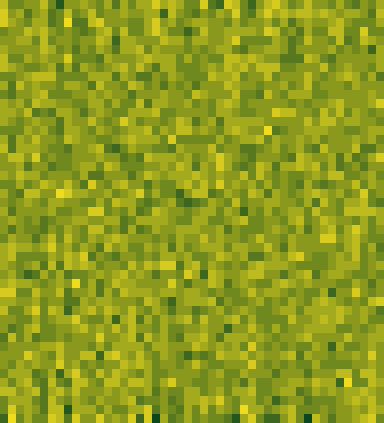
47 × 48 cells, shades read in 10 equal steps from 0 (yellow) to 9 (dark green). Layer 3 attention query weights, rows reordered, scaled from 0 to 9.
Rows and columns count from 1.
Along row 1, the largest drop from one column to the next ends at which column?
29
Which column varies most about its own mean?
9
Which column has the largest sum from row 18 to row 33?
6
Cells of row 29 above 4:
17
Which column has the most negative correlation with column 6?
10
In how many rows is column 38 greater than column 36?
16
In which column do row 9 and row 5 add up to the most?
15
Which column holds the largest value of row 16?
2
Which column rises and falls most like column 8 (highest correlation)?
32
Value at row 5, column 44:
6
